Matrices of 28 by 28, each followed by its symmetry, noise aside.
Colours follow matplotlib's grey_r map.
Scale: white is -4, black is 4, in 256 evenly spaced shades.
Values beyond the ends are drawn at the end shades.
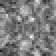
mirrored top to bottom.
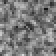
symmetric across the other diagonal.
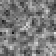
symmetric.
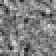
antisymmetric.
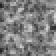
mirrored top to bottom.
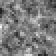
symmetric across the other diagonal.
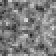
mirrored top to bottom.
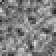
symmetric.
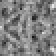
mirrored top to bottom.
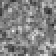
symmetric.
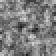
same after a half turn.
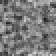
mirrored top to bottom.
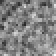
symmetric.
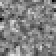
no symmetry.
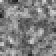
symmetric.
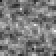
same after a half turn.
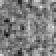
mirrored top to bottom.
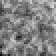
symmetric across the other diagonal.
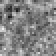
symmetric.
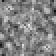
same after a half turn.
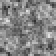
same after a half turn.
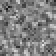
symmetric.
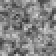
symmetric.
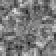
same after a half turn.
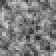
symmetric.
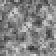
symmetric.
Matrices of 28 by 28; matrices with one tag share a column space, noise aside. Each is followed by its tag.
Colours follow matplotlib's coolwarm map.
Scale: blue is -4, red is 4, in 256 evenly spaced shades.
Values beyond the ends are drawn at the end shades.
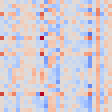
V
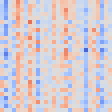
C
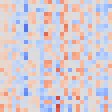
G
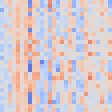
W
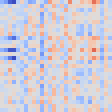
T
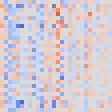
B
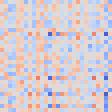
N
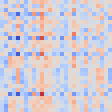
V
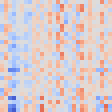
G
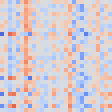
N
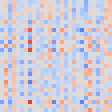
C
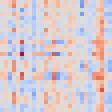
W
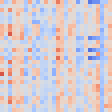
T
